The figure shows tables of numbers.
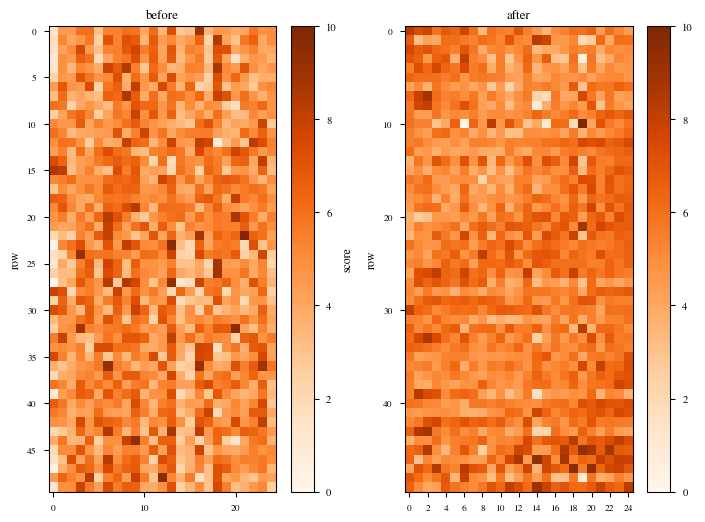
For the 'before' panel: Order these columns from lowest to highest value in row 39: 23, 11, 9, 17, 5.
17, 5, 11, 23, 9
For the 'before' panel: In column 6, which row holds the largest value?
36
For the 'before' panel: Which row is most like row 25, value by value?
26
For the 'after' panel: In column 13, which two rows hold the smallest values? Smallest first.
10, 13
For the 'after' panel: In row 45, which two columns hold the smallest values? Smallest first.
8, 4
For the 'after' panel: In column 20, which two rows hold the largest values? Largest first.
47, 45
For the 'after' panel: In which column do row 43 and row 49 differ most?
14
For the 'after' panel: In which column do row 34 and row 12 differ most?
21
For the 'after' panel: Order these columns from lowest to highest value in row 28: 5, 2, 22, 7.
5, 7, 2, 22
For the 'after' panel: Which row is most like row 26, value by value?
42
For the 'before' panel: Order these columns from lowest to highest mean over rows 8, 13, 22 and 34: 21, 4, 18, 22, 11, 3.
4, 18, 3, 11, 22, 21
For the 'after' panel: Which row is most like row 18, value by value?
28
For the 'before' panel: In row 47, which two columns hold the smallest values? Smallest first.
0, 14
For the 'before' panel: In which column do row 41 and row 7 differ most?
18
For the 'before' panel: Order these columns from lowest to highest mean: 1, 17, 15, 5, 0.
0, 15, 5, 17, 1
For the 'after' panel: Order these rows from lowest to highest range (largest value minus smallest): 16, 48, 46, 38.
38, 16, 46, 48
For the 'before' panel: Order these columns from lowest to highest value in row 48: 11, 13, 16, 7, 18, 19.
16, 11, 19, 13, 7, 18
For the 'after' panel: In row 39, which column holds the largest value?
1
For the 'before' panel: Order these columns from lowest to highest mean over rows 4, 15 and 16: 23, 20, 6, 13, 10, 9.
10, 13, 23, 20, 6, 9
